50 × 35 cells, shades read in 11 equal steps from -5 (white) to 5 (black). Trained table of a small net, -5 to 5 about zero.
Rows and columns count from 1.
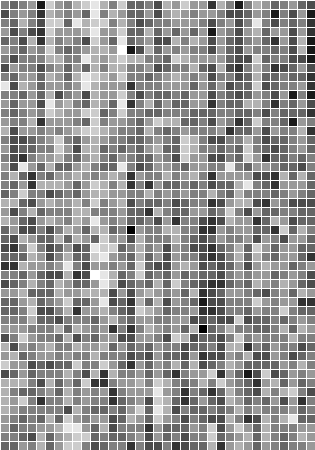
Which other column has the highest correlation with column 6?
14
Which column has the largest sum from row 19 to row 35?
24
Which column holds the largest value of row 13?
35
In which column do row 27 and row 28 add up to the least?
12
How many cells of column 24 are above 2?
12
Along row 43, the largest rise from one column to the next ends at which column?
11
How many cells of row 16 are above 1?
5
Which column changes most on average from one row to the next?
10
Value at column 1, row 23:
-2
